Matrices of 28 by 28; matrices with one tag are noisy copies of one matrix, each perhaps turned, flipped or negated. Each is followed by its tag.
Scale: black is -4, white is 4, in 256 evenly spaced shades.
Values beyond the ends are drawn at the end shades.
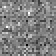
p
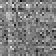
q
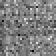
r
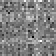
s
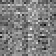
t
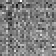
q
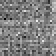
r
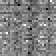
t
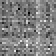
p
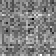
s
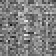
t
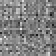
r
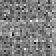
r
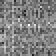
t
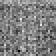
r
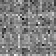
s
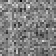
q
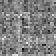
s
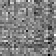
q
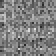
t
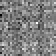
s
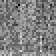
r
